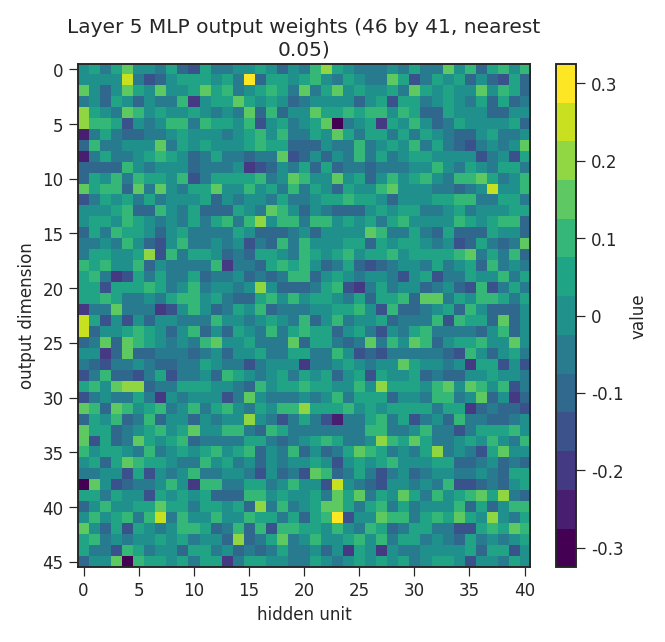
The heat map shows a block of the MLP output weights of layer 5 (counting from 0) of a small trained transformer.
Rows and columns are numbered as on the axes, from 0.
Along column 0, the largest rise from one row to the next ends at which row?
23
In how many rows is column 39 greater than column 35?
22
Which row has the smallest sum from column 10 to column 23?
9
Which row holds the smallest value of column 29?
19
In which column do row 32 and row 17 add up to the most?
6
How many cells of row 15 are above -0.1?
30
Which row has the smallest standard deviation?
12
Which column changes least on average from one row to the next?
8
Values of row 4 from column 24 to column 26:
0.1 0.05 0.1
